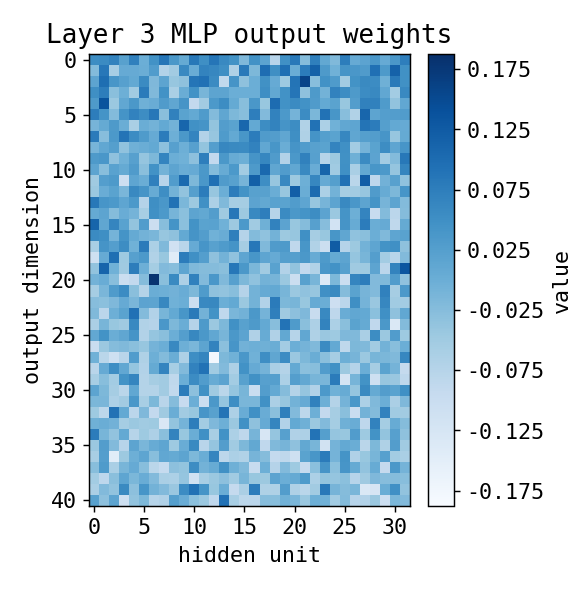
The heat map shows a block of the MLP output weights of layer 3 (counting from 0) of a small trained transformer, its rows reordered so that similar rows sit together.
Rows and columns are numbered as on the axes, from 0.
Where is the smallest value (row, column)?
27, 12
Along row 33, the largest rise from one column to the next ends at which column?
28
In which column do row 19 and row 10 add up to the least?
26
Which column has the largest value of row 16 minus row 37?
21
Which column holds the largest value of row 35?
10
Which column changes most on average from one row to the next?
23
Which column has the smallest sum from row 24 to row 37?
5
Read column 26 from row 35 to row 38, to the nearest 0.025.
0 -0.075 0 -0.075
